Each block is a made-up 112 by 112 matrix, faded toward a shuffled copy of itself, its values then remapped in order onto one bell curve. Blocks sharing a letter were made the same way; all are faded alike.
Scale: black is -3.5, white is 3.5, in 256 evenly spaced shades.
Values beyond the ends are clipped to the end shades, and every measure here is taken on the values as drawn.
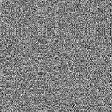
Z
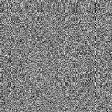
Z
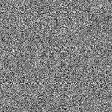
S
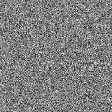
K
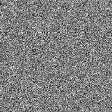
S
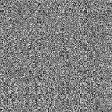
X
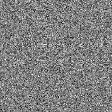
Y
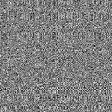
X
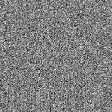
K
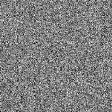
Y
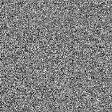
Y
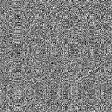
X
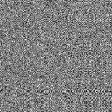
X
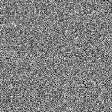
S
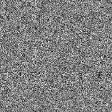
Y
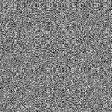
X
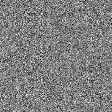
Y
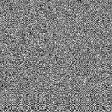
X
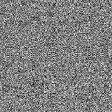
K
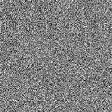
K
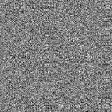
X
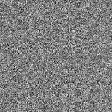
K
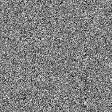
Y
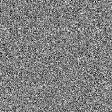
Y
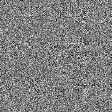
Y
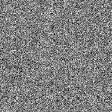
Y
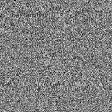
K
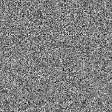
Y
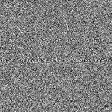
S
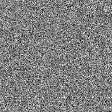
Y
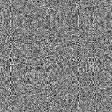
Z
